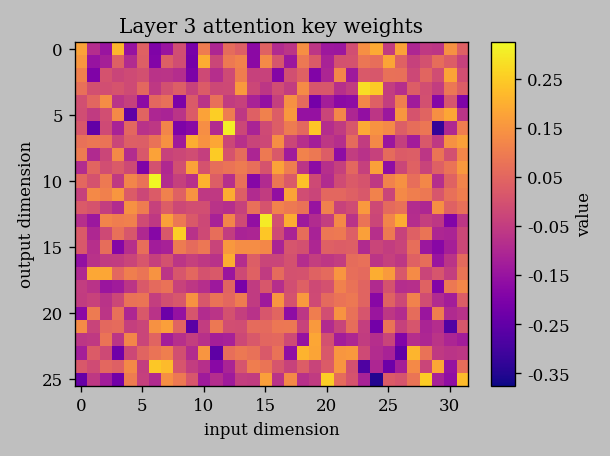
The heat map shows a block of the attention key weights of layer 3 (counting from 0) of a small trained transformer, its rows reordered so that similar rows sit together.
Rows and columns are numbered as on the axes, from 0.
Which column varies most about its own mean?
24
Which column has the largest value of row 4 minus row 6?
1
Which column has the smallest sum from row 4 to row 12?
8
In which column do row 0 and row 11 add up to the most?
3
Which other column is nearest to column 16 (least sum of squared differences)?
22
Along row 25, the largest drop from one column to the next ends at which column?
29
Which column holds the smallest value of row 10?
14
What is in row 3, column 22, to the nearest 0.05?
-0.05
